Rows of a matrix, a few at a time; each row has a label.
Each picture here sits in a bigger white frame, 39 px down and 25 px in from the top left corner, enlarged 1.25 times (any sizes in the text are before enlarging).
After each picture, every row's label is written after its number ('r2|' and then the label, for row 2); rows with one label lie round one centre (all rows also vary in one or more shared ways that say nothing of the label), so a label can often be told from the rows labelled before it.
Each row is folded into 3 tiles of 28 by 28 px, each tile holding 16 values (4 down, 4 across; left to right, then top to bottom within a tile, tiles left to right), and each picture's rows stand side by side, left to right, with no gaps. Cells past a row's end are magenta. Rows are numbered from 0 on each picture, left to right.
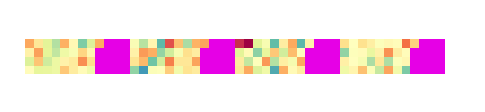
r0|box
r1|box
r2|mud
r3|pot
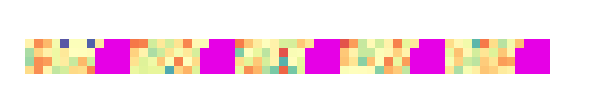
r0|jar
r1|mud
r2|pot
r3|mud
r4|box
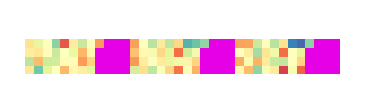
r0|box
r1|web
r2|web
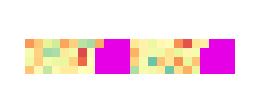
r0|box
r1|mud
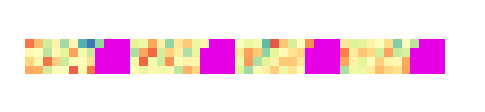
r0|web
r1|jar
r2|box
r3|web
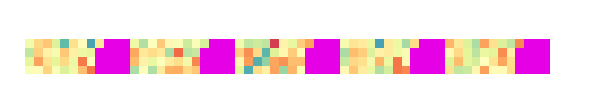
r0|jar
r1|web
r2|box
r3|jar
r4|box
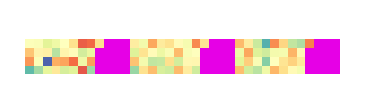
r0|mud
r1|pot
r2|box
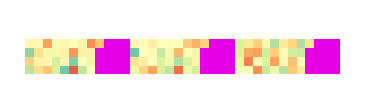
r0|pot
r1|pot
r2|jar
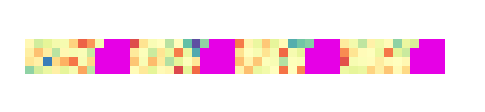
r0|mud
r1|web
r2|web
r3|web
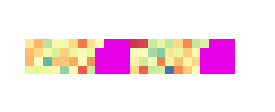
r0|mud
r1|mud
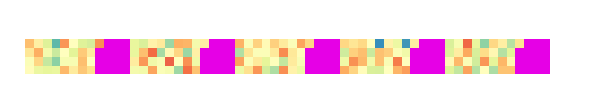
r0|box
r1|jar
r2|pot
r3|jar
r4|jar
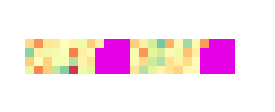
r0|pot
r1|box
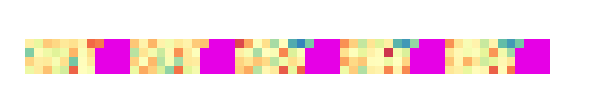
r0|pot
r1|pot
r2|web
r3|web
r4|web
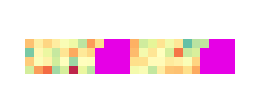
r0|pot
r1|web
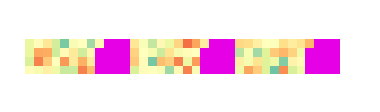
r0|jar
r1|mud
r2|pot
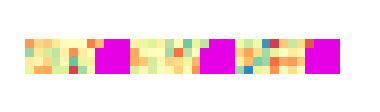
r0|pot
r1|web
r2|box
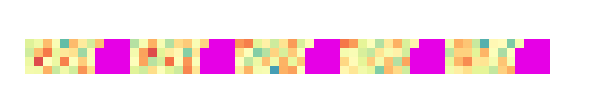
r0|jar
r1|jar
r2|mud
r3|mud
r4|jar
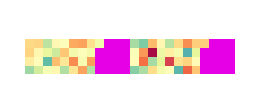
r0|mud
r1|jar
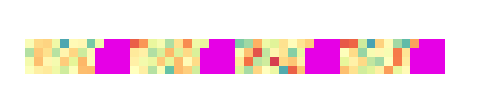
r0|jar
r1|mud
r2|jar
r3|box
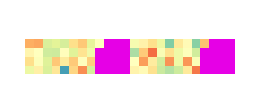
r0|mud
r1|jar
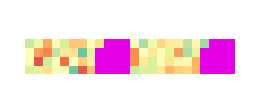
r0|jar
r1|web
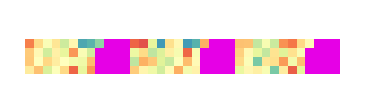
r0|web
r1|box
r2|mud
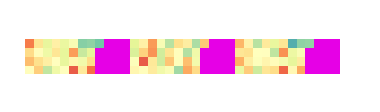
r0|web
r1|jar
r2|web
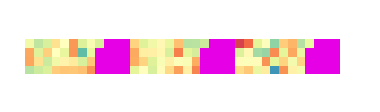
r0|web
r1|web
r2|mud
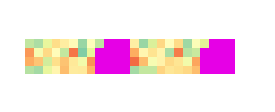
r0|web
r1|web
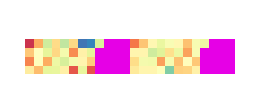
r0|web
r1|mud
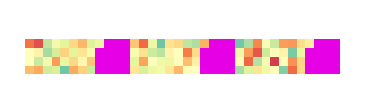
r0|mud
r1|box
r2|jar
